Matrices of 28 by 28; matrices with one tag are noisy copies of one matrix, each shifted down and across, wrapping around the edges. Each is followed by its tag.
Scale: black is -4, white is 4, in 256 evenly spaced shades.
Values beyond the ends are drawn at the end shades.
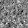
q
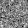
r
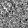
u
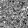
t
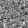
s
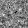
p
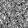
u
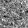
p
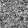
t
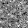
p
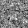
r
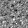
s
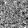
s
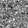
t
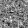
r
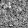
r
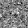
r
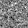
t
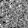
s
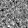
u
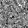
u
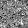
r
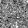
r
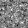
p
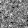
p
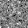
p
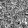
r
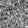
p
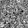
q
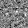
s
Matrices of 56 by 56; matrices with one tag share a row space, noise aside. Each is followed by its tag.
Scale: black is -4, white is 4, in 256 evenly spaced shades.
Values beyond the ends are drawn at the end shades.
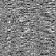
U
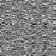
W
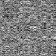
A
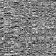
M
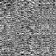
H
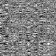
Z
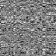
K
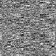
U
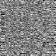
K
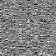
Z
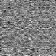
H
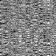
Z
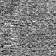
M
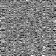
K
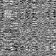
M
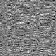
U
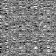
Z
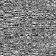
M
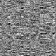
U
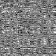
A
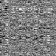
Z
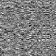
H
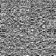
K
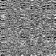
K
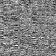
M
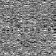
A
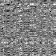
A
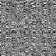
W
